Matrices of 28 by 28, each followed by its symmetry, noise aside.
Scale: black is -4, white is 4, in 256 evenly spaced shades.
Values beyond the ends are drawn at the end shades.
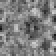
mirrored top to bottom.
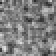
antisymmetric.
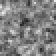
no symmetry.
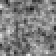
antisymmetric.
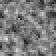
symmetric across the other diagonal.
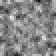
same after a half turn.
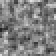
no symmetry.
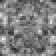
mirrored left to right.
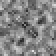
symmetric.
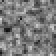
no symmetry.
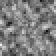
same after a half turn.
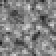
symmetric.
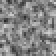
no symmetry.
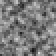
same after a half turn.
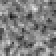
no symmetry.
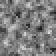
no symmetry.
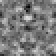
mirrored left to right.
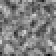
antisymmetric.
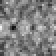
mirrored top to bottom.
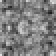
mirrored top to bottom.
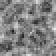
symmetric.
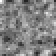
no symmetry.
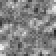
same after a half turn.
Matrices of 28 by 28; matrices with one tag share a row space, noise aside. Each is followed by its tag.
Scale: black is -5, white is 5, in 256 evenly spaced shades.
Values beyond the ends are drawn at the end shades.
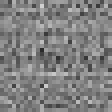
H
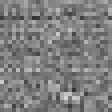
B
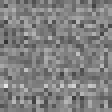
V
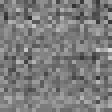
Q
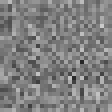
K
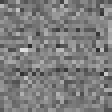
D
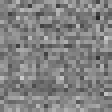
D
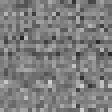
V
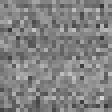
K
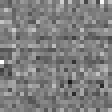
K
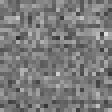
D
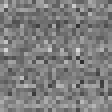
V
